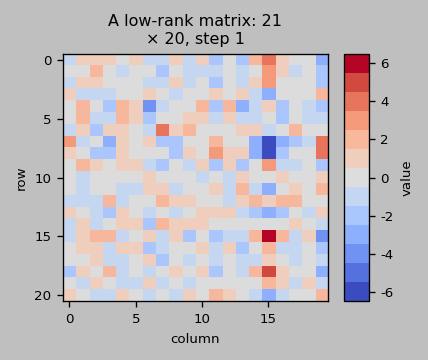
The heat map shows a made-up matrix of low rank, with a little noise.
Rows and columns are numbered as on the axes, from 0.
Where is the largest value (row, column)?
15, 15
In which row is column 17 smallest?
7
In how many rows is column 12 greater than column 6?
12
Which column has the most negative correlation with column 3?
0
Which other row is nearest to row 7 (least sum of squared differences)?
8
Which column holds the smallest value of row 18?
19
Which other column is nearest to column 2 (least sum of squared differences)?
18
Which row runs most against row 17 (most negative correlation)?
6
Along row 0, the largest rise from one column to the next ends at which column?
14
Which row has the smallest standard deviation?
10
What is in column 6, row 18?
-1
